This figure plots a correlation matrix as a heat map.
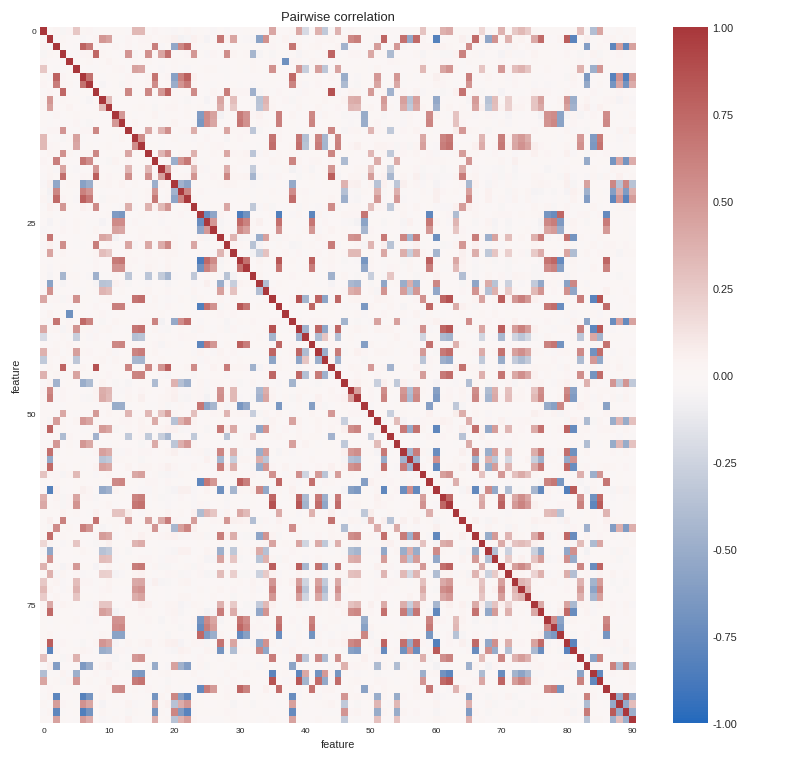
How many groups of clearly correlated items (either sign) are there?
6
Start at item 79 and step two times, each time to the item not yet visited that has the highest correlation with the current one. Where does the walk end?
49
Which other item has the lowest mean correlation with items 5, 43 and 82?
84
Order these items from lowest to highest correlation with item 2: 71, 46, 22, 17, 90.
46, 71, 90, 17, 22
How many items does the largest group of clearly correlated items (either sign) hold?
22
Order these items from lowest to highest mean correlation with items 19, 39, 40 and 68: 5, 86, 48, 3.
48, 86, 5, 3
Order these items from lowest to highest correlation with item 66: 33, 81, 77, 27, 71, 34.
81, 33, 77, 71, 34, 27
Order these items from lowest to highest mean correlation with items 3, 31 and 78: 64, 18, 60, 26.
60, 18, 64, 26
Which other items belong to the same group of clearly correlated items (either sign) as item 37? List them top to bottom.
4
